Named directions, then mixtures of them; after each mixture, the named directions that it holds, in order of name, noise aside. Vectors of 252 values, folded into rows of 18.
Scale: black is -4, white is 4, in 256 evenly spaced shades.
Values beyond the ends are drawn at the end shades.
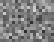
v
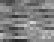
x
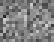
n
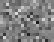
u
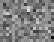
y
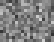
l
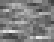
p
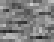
p.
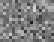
v.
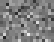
u.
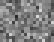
l.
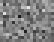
v, y.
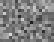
v.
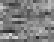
p, v, x.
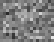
n, p, y.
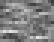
p.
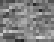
n, p, x.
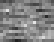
p, x.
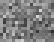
l, n, x.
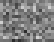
u, v, x.
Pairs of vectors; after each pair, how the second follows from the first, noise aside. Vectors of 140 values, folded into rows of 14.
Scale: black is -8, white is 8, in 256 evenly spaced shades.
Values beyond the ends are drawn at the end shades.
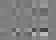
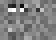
reversed, negated, scaled up.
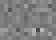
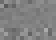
reversed, negated, partly zeroed.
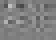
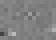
wrapped around, negated, partly zeroed.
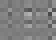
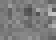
sign-scrambled.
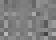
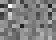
reversed, negated, scaled up.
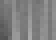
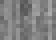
wrapped around.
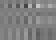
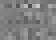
sign-scrambled.
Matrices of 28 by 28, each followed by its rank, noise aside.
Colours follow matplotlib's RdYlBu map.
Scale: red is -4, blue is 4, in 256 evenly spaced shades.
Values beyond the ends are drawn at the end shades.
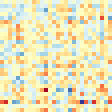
three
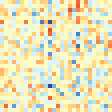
five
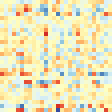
three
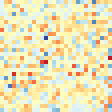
six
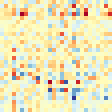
four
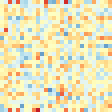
six
